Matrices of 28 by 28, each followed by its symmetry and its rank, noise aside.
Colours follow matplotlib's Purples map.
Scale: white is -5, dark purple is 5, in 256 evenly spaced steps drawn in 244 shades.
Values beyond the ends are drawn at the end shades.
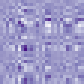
antisymmetric, rank two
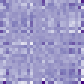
no symmetry, rank two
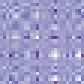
symmetric, rank two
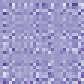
antisymmetric, rank two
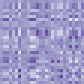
antisymmetric, rank two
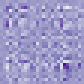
symmetric, rank three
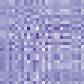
no symmetry, rank three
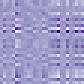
no symmetry, rank one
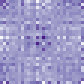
symmetric, rank two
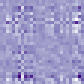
antisymmetric, rank two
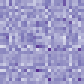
no symmetry, rank three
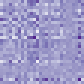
no symmetry, rank three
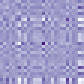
symmetric, rank two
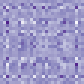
no symmetry, rank two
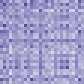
symmetric, rank three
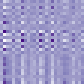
no symmetry, rank one
